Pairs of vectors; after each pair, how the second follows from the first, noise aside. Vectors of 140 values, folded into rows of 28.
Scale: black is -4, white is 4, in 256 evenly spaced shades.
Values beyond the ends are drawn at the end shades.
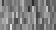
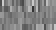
negated, partly zeroed.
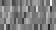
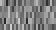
reversed.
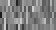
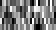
reversed, scaled up.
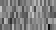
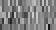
copied.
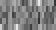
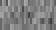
wrapped around, negated, shrunk.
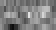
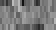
wrapped around, negated, partly zeroed.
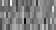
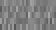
wrapped around, negated, shrunk.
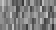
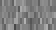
wrapped around, negated, shrunk.
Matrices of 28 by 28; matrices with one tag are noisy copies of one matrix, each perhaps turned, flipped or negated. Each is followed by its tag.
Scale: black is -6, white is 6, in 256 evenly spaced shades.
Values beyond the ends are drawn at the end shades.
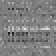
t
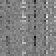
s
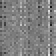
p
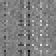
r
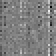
p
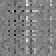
r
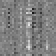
t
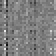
p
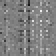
r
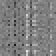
r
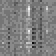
t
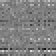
p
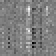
t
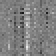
t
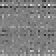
p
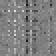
r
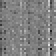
p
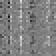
s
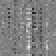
t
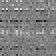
s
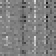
s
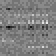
t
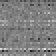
p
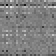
p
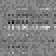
t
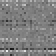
p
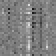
t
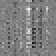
t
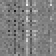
r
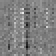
t
